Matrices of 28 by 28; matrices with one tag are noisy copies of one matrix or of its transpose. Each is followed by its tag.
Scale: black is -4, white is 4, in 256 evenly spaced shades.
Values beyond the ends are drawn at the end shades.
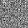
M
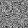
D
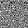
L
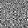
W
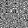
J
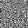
W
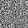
L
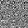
L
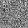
M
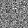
J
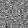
D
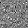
D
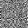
W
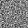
L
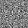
D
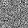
M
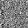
L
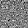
L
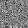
D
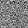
L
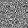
D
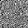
L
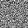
L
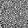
L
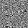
D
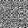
W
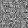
D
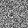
J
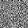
W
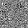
M
